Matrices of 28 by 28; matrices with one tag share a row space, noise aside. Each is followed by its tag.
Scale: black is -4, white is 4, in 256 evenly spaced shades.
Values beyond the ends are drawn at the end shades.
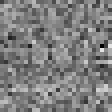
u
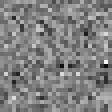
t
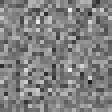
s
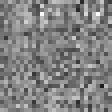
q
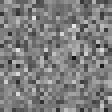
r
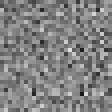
q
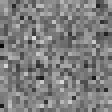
t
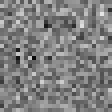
r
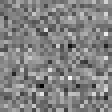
t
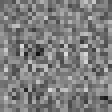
t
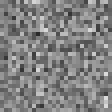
t
